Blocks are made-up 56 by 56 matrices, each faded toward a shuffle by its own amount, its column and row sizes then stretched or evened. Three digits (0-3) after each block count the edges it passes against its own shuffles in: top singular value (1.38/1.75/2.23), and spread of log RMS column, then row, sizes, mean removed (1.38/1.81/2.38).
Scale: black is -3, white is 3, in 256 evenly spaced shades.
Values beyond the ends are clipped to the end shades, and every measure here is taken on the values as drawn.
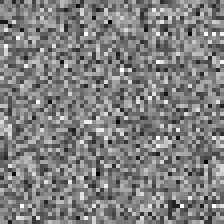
1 0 0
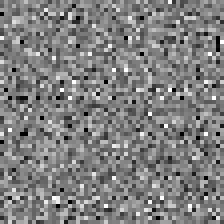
1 0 1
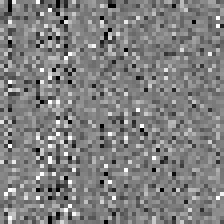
1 3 0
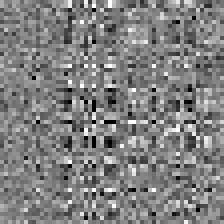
3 3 2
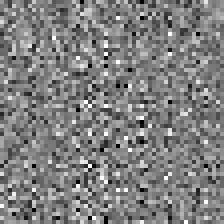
2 3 0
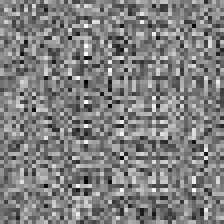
3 3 0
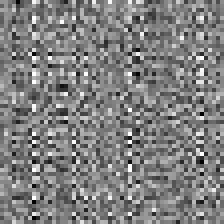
3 3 2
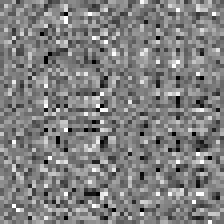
3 3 1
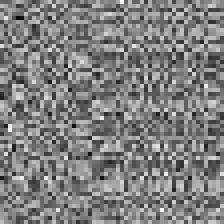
3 0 0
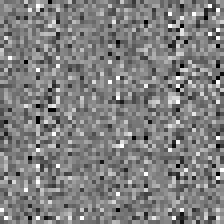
1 3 0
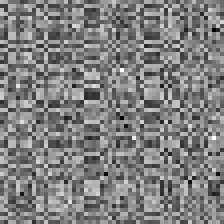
3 1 1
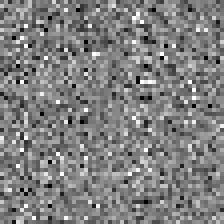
1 1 0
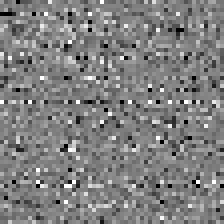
1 0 3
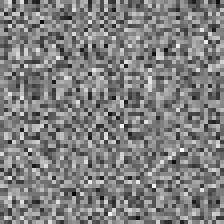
3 1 0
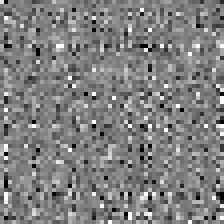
2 3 2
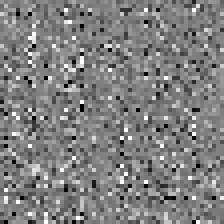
0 2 1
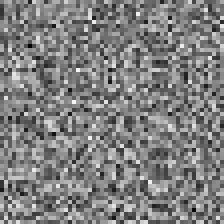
3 0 0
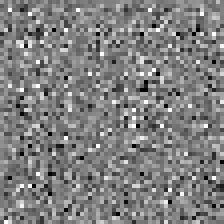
0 1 2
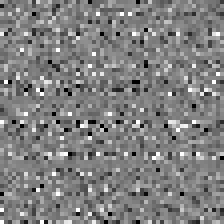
0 0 3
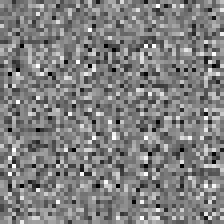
2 2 1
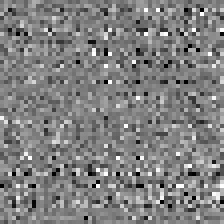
1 1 3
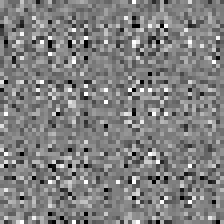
2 3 3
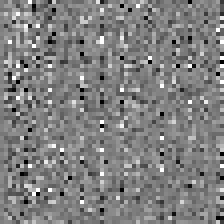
1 3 1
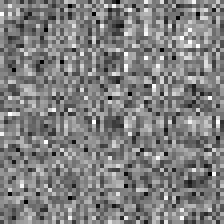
3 1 0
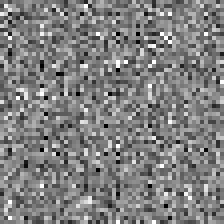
1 2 1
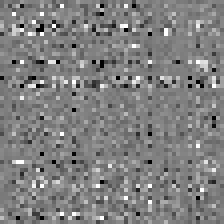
0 3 3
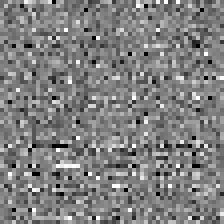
2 1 3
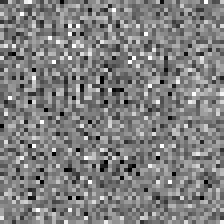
1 0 1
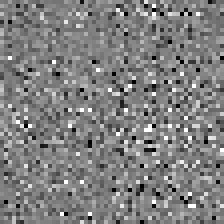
1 1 2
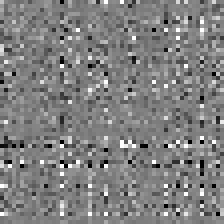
0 3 3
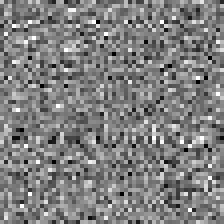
3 0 1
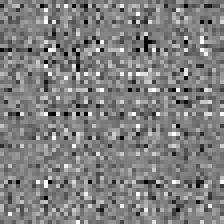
1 3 3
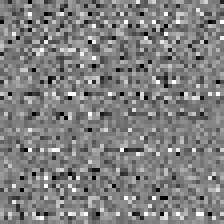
1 0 3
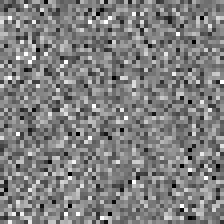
0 0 0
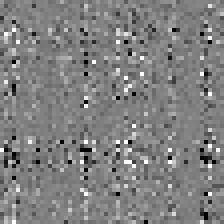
0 3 2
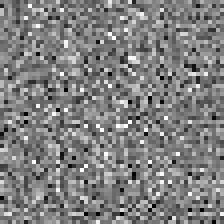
2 0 0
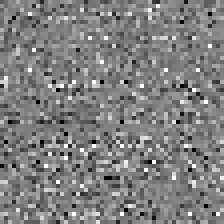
1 0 2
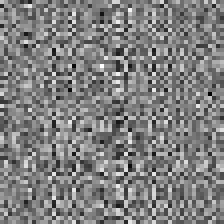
3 3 1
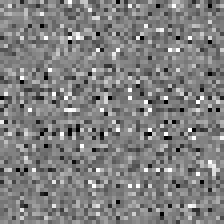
0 1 3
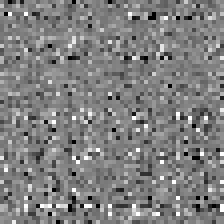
1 1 3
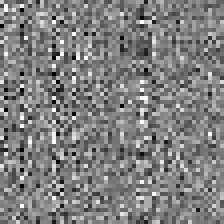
2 3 0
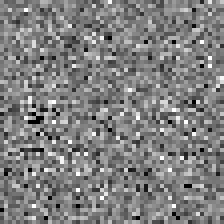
0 1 2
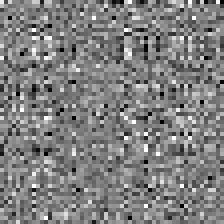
3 2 2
